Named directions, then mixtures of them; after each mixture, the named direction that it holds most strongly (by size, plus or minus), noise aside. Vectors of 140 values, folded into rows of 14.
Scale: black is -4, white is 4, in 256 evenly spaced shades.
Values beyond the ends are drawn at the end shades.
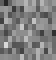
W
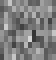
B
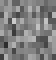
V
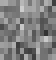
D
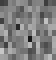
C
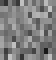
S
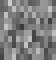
B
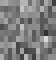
D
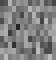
C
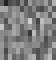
S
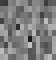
C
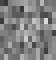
W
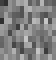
C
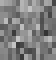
D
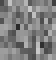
C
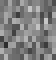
V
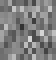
B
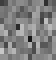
C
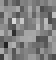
V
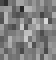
W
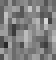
V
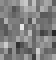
D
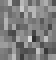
B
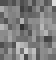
D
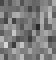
V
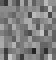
S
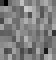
S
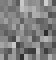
D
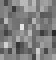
W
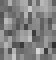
B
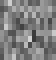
B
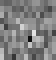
B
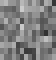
D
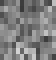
D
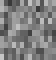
B
